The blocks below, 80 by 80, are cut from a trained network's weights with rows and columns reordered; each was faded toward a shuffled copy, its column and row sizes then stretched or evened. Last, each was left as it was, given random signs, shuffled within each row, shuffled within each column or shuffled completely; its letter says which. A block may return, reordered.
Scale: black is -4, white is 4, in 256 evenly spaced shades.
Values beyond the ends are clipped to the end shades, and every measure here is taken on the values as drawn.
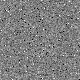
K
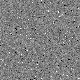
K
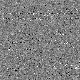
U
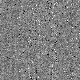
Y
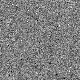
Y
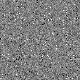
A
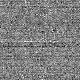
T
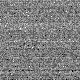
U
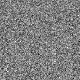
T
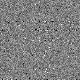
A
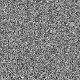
T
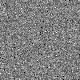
K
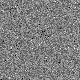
K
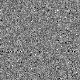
A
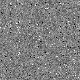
A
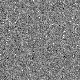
Y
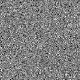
T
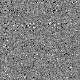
A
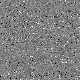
U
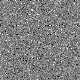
U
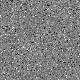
U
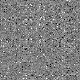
T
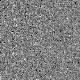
Y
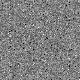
Y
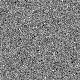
K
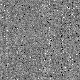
Y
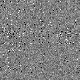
T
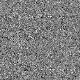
A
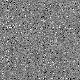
A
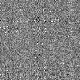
T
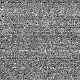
T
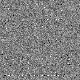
A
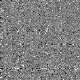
T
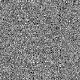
T
